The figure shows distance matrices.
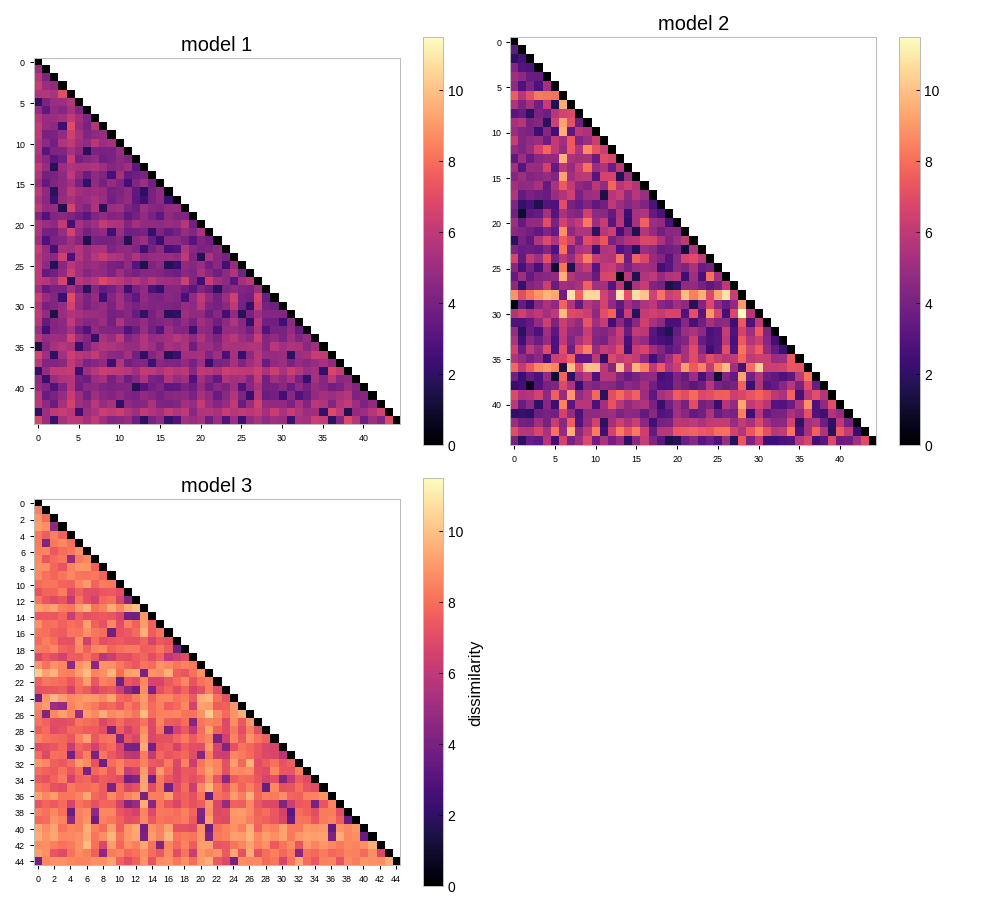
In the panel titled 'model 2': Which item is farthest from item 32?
30
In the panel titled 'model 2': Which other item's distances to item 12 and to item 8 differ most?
9
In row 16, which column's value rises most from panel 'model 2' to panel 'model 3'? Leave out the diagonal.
41
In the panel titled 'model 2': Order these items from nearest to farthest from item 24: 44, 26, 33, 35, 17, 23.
33, 44, 17, 23, 35, 26
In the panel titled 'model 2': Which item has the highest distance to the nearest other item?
16
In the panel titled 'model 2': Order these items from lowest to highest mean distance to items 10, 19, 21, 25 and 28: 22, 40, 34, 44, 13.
44, 40, 34, 13, 22
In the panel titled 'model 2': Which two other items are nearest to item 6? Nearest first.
36, 28
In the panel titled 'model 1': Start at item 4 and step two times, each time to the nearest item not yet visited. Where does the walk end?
20
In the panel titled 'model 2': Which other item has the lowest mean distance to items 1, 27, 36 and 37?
19
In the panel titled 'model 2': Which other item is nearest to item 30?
15
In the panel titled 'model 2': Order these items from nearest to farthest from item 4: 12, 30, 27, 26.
26, 30, 27, 12
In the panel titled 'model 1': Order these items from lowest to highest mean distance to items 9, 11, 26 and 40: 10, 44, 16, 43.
16, 44, 10, 43
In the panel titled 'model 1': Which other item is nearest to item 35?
0
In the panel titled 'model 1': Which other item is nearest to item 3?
18
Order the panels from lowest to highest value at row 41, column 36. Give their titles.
model 3, model 1, model 2
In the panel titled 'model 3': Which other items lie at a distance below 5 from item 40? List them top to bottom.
13, 21, 36, 41
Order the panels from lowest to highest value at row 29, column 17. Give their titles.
model 1, model 2, model 3
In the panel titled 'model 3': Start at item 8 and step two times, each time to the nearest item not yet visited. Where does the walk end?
43
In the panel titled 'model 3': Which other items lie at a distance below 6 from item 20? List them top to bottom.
4, 7, 31, 38, 39
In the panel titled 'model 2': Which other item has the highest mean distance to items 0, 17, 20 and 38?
28
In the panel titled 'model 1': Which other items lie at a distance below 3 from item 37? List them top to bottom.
9, 14, 21
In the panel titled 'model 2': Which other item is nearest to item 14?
27
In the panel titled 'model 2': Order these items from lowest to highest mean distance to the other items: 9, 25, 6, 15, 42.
25, 42, 15, 9, 6
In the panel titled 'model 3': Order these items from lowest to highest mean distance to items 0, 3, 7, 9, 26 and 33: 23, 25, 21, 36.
23, 25, 36, 21
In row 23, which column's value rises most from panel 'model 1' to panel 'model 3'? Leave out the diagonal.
13
